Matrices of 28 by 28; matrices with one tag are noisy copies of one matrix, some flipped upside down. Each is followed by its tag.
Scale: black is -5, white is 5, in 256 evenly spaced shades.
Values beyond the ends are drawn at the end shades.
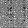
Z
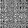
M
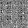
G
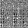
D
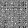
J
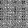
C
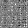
J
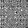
M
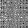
M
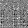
D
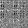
D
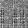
D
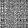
M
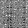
Z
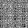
C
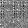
D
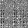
D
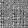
D
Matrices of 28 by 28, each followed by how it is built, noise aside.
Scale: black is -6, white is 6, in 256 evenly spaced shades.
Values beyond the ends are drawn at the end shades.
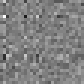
low rank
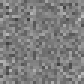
repeating rows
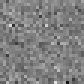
uneven rows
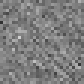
Toeplitz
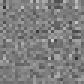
low rank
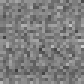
repeating columns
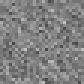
Toeplitz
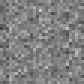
repeating rows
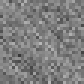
Toeplitz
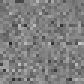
uneven rows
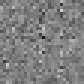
uneven columns
